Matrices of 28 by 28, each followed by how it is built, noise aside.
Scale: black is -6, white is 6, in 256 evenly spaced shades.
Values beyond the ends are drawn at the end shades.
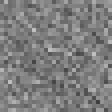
Toeplitz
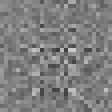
low rank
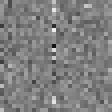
uneven columns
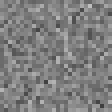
noise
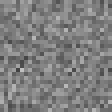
blocks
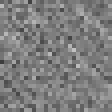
Toeplitz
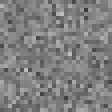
noise
